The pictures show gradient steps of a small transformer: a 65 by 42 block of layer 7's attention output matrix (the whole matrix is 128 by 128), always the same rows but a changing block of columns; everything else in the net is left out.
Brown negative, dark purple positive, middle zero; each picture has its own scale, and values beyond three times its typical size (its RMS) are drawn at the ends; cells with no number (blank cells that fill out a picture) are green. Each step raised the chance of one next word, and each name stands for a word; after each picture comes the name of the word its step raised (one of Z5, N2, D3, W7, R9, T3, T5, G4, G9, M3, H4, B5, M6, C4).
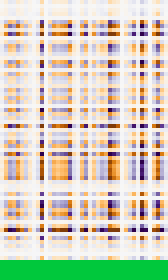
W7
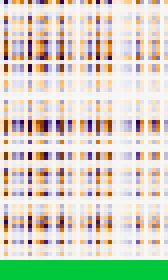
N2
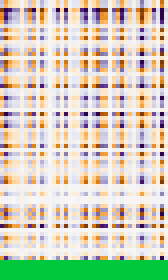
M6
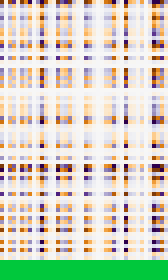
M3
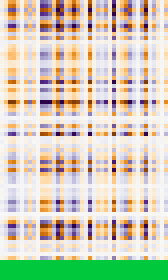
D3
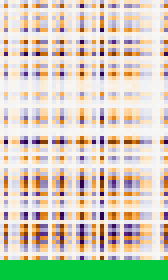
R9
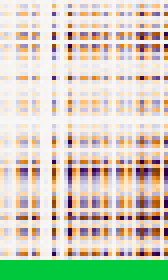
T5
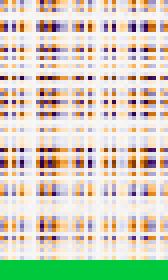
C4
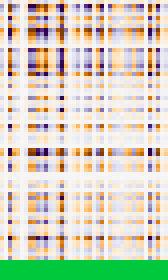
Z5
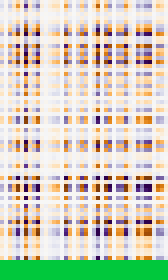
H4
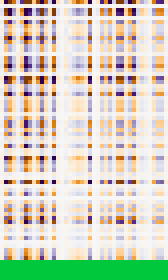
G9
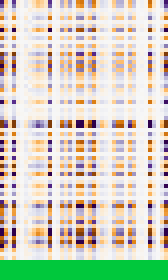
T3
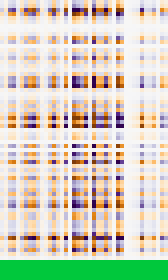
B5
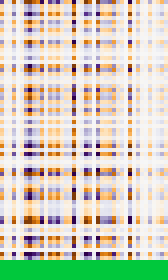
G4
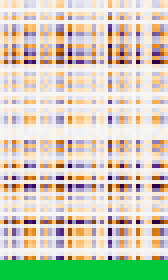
H4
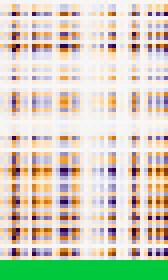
T5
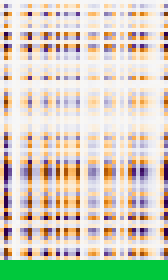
T5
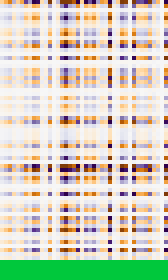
M3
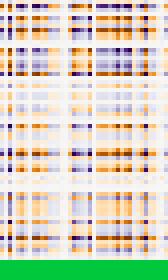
Z5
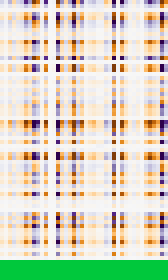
N2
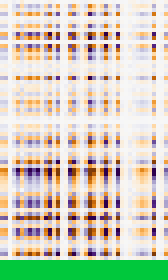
T5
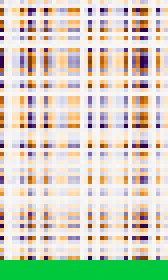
M6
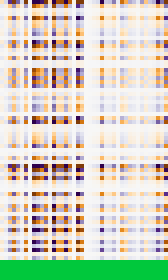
M3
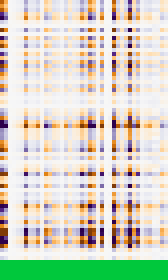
T3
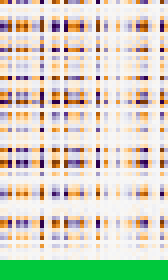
C4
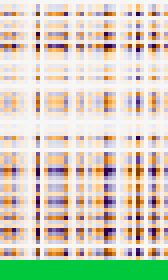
T5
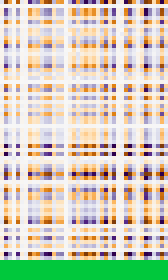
G4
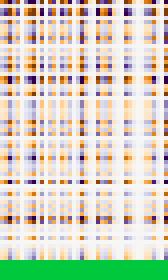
G9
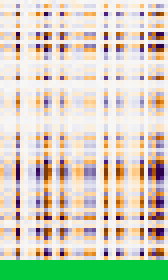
T5
